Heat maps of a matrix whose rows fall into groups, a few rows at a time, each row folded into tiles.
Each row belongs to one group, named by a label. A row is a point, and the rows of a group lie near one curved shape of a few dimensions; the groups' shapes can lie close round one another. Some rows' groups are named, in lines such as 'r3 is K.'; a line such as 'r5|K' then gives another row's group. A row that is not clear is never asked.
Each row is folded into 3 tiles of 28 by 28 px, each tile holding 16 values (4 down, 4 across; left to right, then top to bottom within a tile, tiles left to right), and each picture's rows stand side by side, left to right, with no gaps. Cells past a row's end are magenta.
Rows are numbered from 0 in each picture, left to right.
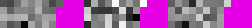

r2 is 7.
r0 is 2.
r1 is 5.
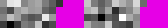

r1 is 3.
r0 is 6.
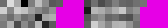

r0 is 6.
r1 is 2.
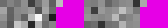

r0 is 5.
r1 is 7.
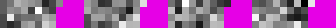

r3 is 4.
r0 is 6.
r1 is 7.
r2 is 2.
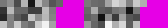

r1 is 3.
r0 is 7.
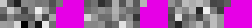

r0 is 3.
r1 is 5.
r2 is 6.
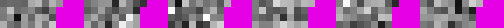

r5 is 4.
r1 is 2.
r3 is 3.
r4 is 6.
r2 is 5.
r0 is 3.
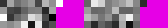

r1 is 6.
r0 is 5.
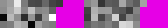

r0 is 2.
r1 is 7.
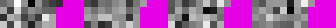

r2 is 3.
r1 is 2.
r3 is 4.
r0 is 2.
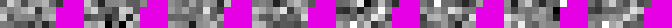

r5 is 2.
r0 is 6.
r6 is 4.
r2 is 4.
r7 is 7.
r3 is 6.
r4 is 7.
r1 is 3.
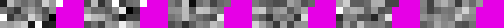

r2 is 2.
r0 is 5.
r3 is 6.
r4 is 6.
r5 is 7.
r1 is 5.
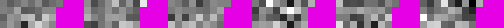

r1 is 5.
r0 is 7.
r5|4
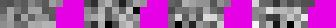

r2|6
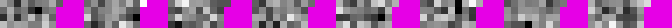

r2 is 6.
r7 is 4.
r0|7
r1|5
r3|6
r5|4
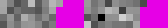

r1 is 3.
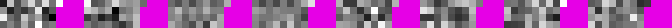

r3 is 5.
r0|5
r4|3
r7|2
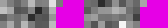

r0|4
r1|5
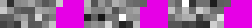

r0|5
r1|3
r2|2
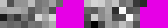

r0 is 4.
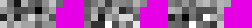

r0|7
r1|3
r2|3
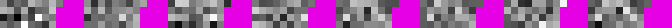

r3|6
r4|6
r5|6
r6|7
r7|6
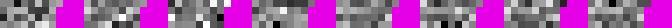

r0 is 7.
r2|5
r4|6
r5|3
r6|6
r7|6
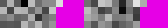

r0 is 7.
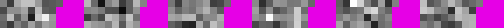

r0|6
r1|7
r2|2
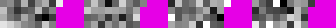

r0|4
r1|6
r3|7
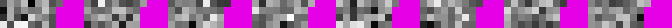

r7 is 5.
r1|2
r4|7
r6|6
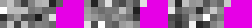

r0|6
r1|4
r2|5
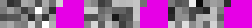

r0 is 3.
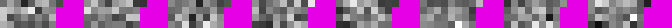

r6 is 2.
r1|6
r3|5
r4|6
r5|5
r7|6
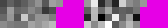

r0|3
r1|7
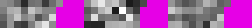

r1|6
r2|6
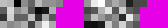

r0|7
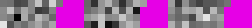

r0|3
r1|4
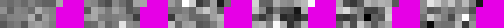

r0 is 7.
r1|5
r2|2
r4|4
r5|6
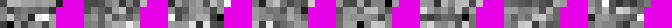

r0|6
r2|5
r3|4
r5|4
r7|2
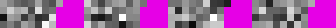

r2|2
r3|3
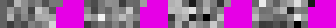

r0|6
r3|6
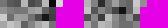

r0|4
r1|7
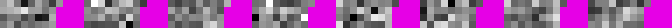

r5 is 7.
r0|6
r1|6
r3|2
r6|4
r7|7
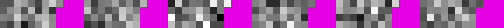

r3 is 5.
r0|4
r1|5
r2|5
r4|4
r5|6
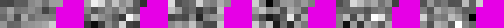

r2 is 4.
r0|3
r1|6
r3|3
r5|5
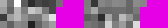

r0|2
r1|3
